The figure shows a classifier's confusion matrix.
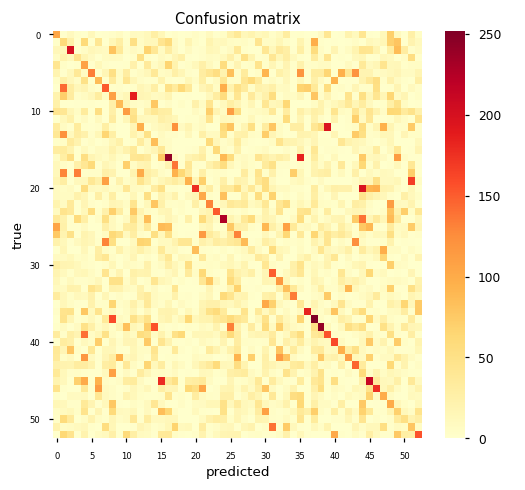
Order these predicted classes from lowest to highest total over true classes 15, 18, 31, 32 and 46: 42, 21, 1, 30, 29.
42, 29, 30, 1, 21
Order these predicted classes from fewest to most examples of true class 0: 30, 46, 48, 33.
46, 30, 33, 48
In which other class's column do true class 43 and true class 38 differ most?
14
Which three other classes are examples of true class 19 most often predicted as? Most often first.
51, 7, 21
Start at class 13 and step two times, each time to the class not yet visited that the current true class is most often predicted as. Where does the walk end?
37
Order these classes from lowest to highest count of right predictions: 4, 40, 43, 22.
4, 22, 43, 40
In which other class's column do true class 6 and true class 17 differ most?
40
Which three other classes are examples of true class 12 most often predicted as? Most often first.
39, 17, 47
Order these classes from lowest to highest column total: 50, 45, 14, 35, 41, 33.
50, 41, 14, 33, 45, 35
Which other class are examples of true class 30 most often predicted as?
48
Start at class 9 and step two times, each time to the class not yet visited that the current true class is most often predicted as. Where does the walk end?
22
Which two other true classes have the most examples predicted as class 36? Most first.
7, 23
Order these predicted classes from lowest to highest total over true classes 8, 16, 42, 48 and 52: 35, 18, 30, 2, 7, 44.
18, 7, 30, 2, 44, 35
